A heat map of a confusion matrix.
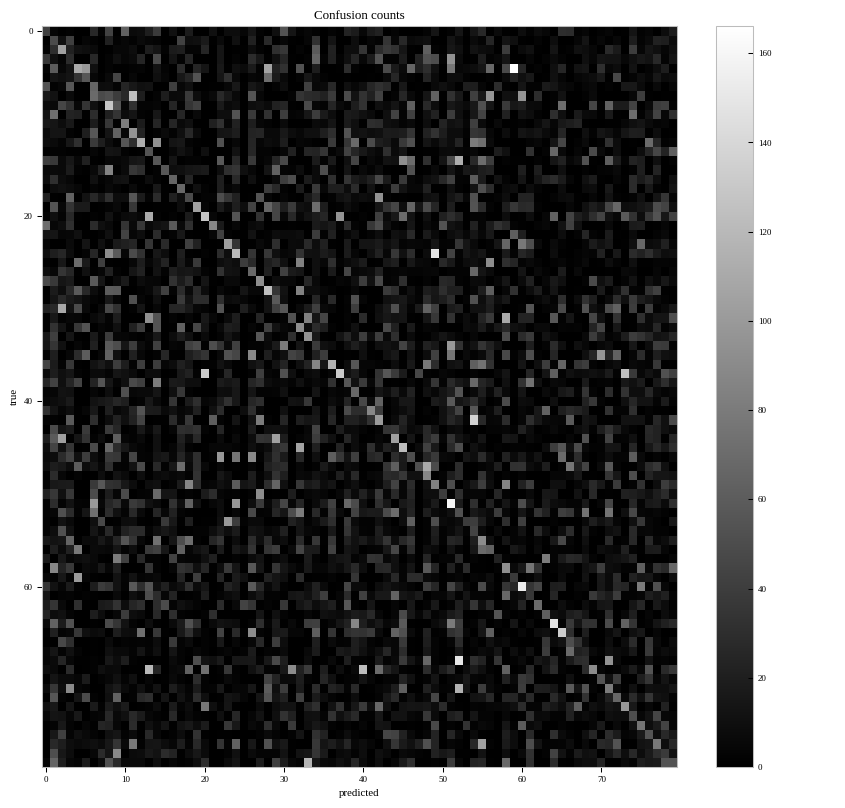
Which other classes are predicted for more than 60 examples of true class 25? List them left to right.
4, 32, 56
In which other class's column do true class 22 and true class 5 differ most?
28
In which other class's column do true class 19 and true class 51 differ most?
6
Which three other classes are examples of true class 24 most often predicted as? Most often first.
49, 8, 9
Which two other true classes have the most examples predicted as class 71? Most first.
68, 52
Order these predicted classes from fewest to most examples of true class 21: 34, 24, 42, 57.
24, 34, 57, 42
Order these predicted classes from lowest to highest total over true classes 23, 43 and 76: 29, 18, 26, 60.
26, 29, 18, 60
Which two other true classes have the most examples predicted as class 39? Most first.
64, 12
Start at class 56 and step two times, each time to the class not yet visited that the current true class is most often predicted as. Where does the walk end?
59
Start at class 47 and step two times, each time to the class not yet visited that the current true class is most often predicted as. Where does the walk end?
74
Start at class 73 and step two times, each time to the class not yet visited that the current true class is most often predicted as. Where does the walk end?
13
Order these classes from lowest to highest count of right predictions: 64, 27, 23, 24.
27, 23, 24, 64
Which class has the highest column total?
51
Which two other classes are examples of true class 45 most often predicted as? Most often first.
32, 8
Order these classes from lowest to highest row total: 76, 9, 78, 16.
76, 78, 16, 9
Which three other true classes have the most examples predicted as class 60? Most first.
7, 23, 75
